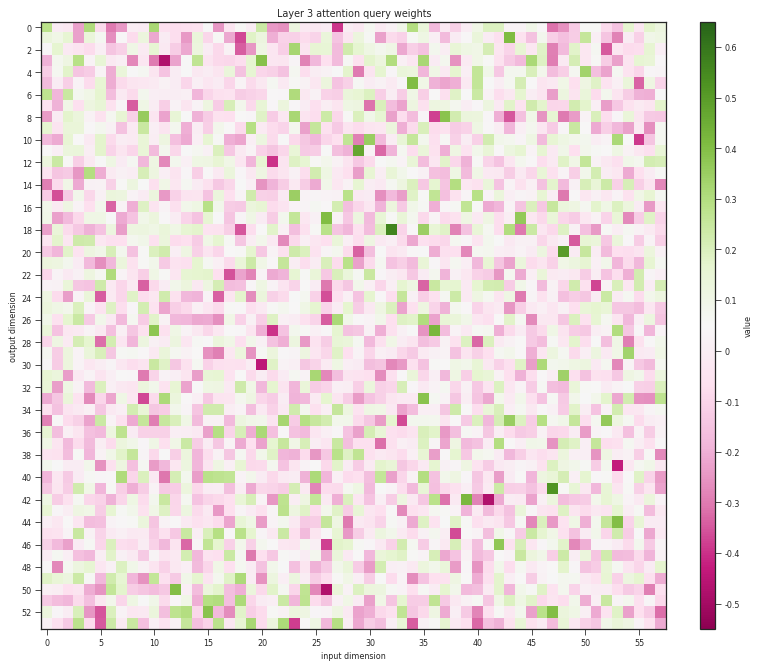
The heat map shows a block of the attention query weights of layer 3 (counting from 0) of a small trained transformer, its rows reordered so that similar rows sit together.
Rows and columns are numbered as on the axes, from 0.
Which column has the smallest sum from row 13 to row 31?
29
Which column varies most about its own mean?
26
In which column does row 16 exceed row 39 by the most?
53
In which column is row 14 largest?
38
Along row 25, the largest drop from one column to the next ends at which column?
33
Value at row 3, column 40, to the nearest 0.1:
0.1
